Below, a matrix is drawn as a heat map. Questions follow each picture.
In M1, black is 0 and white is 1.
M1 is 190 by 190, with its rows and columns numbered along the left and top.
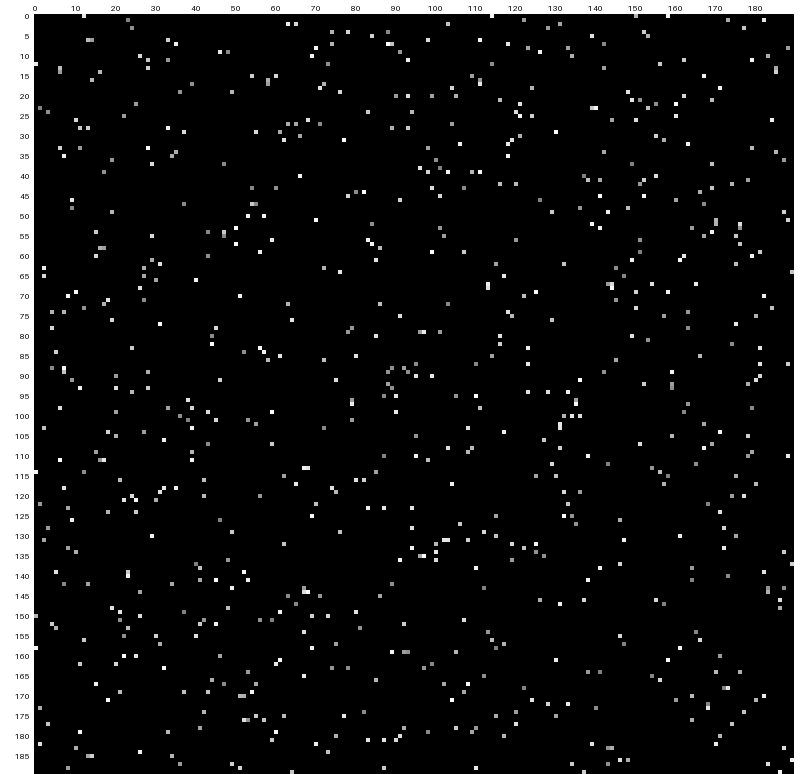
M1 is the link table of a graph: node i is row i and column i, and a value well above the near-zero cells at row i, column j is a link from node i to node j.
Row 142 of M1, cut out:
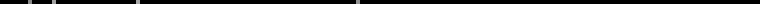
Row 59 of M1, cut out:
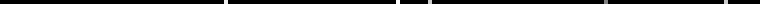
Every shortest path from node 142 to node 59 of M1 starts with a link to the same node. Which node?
node 89
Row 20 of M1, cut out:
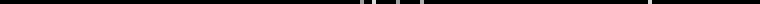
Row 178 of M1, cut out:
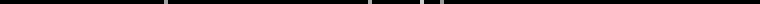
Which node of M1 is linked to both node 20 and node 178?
node 105
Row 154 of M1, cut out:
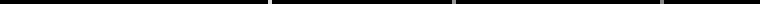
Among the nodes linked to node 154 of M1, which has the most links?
node 67
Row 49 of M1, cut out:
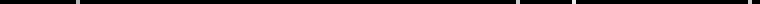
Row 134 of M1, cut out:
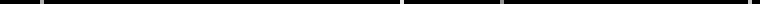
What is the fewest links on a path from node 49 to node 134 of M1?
2
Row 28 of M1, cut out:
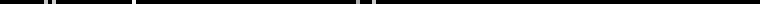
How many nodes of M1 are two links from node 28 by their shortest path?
10
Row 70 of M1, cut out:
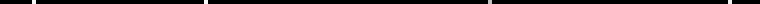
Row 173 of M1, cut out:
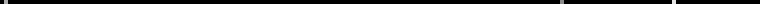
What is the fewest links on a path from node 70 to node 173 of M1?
3
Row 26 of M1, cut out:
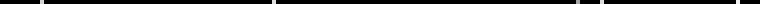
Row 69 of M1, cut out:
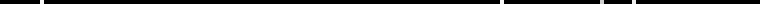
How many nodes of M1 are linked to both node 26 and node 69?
2
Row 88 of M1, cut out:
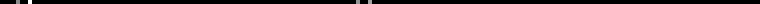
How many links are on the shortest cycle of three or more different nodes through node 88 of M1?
3
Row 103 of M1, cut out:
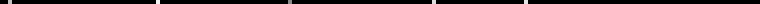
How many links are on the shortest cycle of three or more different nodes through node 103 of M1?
3
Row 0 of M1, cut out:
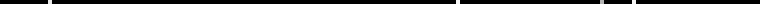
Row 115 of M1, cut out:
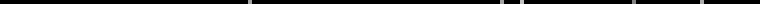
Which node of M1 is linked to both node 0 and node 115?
node 158
